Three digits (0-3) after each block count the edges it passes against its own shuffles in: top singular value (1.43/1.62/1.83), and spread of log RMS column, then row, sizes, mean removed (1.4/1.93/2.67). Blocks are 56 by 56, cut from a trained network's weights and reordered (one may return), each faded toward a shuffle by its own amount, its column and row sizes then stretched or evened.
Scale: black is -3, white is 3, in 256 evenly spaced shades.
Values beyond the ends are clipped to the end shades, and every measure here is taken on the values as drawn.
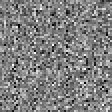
1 2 0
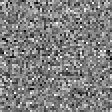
0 0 1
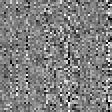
2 3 0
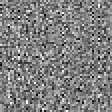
1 2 0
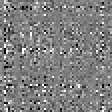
1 3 3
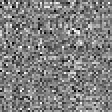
3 1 2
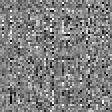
3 3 1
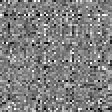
1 2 2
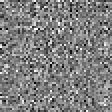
2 2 1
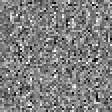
0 2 0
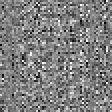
3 3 0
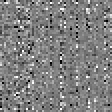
0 3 0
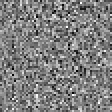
2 2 0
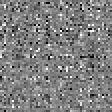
0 2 3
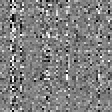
1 3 1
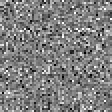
0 1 1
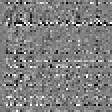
3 2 3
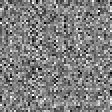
3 2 0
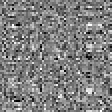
3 2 1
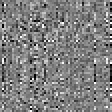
3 3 1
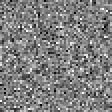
0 0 0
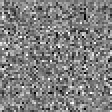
1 1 2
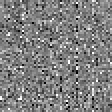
1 2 0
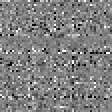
0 2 3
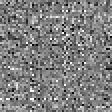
1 2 2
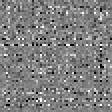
1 2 3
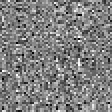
1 2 0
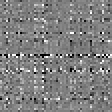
3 2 3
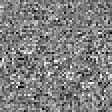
1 0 2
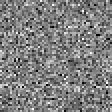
1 0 1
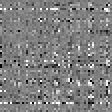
2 3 3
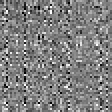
3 3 1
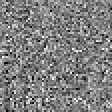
0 1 1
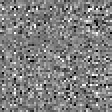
1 2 2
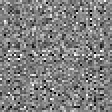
3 2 1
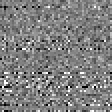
1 1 3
